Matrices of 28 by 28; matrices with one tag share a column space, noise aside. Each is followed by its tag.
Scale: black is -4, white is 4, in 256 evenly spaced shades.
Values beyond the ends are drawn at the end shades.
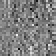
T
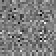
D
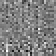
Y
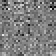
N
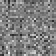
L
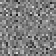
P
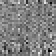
Y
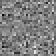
P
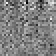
N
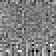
Y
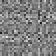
D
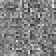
T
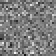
P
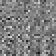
L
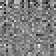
N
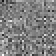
L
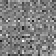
L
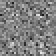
P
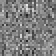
T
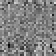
Y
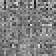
N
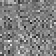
L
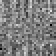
T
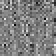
N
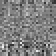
Y
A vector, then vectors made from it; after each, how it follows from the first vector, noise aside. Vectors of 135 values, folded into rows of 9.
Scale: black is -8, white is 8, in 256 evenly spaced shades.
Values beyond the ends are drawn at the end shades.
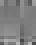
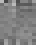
reversed, negated.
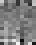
scaled up.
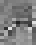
wrapped around, negated, scaled up.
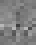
wrapped around.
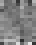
scaled up.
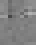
wrapped around, partly zeroed.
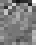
wrapped around, negated, scaled up.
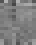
reversed.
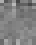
reversed, negated.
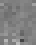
partly zeroed.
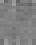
reversed, negated, shrunk.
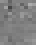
wrapped around, partly zeroed.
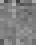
reversed, negated.
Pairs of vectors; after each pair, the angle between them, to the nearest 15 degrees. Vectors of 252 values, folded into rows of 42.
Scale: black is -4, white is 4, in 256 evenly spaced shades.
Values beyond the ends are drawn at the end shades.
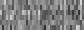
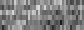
45 degrees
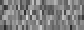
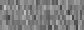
120 degrees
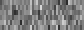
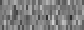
45 degrees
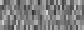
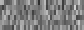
30 degrees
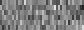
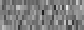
120 degrees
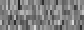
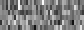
165 degrees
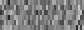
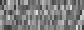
150 degrees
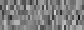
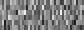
120 degrees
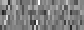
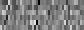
165 degrees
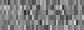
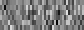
105 degrees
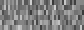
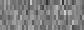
60 degrees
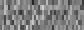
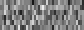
15 degrees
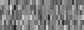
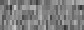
150 degrees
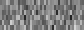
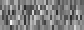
45 degrees
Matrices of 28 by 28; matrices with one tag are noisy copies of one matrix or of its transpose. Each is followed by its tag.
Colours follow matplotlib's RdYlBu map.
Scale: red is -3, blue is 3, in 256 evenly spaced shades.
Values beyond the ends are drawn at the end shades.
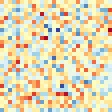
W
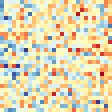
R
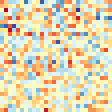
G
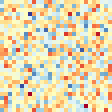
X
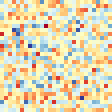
X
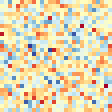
X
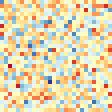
X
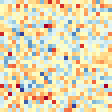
X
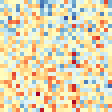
R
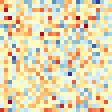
G
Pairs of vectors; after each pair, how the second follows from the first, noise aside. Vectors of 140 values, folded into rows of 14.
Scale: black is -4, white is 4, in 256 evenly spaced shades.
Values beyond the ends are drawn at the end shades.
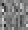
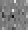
wrapped around, negated, partly zeroed.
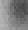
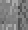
wrapped around, negated, partly zeroed.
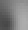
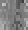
wrapped around, negated, partly zeroed.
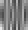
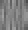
reversed, negated, shrunk.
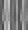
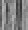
wrapped around, negated.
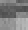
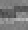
partly zeroed.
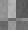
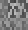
sign-scrambled.
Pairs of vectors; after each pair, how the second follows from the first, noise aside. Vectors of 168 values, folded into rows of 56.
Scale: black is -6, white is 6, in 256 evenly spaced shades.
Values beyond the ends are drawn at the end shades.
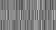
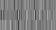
reversed, negated, partly zeroed.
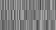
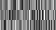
reversed, negated, scaled up.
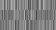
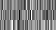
reversed, scaled up.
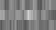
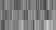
wrapped around.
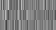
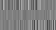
reversed, negated, partly zeroed.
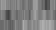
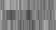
wrapped around.
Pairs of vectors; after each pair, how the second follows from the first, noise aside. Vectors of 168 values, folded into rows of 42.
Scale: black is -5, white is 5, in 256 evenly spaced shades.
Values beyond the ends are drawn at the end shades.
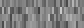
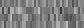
negated.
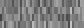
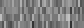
negated.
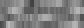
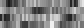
reversed, negated, scaled up.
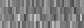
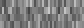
reversed.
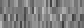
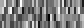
reversed, negated, scaled up.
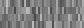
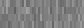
shrunk.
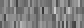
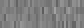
shrunk.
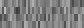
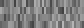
shuffled.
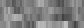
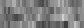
negated.
